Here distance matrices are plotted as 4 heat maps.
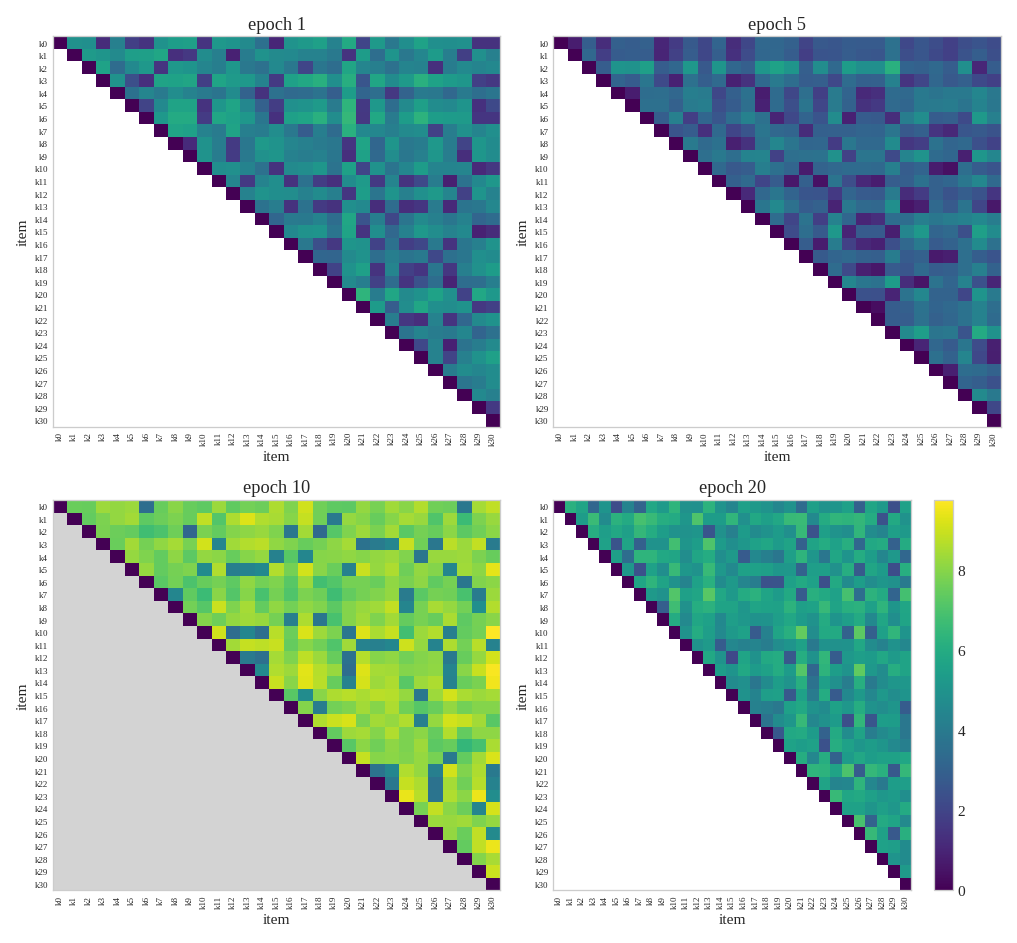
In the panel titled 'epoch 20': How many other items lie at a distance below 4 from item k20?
3
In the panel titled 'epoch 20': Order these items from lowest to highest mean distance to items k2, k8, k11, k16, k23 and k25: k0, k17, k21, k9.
k17, k9, k0, k21
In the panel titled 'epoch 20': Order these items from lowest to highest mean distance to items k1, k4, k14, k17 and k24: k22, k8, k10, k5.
k22, k10, k5, k8
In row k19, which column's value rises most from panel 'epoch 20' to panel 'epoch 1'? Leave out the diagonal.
k6
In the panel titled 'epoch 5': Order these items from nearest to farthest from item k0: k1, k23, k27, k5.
k1, k27, k5, k23
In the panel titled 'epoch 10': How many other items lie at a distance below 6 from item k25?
3
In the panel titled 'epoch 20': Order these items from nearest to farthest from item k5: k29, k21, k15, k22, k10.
k29, k21, k15, k22, k10
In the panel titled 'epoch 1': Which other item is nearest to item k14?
k4
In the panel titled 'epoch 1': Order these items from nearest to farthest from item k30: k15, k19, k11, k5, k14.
k15, k5, k14, k19, k11
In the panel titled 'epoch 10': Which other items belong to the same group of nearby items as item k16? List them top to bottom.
k2, k9, k18
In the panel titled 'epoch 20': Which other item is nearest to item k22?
k2
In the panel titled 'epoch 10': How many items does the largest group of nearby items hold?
7
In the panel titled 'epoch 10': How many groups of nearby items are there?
7
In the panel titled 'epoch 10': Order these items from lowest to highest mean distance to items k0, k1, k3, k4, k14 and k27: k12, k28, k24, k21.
k12, k28, k21, k24
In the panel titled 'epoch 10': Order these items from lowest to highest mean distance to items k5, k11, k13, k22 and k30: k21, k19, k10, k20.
k21, k20, k10, k19
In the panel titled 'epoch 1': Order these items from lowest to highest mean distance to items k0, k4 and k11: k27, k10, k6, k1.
k27, k10, k6, k1
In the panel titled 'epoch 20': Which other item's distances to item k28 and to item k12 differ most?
k1
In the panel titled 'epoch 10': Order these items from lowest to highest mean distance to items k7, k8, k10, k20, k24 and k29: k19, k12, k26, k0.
k12, k19, k0, k26
